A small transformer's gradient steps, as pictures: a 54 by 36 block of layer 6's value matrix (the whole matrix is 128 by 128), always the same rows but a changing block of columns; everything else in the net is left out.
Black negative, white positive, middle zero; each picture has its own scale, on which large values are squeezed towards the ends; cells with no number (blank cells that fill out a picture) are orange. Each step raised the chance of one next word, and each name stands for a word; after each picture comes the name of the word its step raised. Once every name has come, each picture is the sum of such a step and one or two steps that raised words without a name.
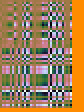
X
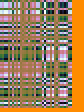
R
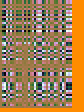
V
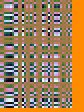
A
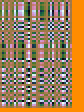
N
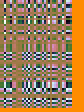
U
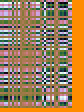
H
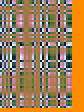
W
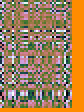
H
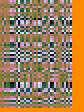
U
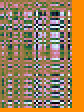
N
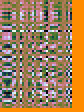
V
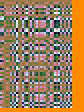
R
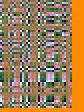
A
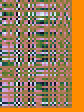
R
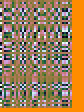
W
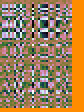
X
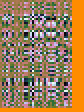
X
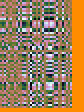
R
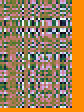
W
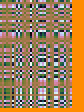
U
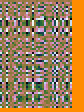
H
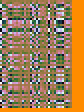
N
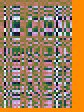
X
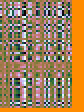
R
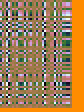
V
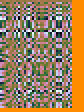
X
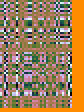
H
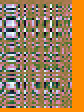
X
